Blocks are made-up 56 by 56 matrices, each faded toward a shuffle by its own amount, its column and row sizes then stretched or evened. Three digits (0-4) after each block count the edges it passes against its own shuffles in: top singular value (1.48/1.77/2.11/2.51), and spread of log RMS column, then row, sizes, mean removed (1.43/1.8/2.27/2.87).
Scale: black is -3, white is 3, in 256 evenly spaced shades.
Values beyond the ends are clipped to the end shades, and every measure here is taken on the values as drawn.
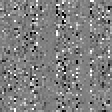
0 4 0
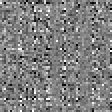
2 4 2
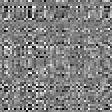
4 3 4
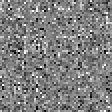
1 2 1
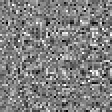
2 1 2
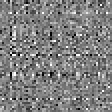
3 2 3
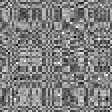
4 0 1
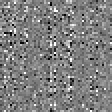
0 4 1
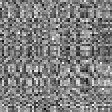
4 2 2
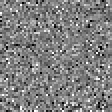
0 1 1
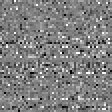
2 0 3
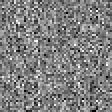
2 2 0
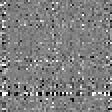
3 3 3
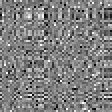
4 1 1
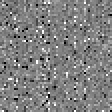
0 3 0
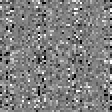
2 4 1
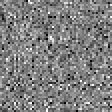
2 0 1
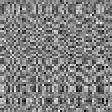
4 2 3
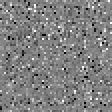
0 0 0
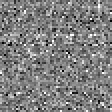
0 0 2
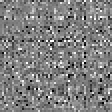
3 2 3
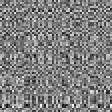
4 0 4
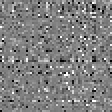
2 3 3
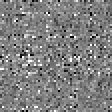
0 2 3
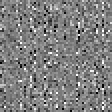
2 4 0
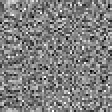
3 0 0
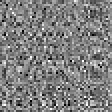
3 1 2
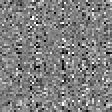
2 3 1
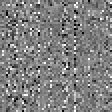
1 4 2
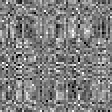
4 3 0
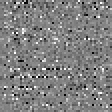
1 1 3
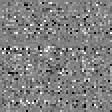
0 1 4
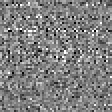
1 0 3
